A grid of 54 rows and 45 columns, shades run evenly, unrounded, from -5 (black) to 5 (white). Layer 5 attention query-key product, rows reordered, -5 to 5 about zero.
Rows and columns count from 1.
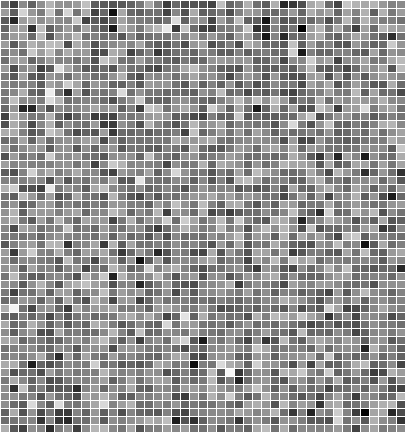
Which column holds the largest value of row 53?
38
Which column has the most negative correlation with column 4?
18
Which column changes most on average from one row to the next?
37
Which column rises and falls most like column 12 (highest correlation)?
1
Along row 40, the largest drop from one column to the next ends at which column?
22
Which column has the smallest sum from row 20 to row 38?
44
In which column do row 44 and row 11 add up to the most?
8
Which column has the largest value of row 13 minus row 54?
6
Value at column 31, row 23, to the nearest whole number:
0
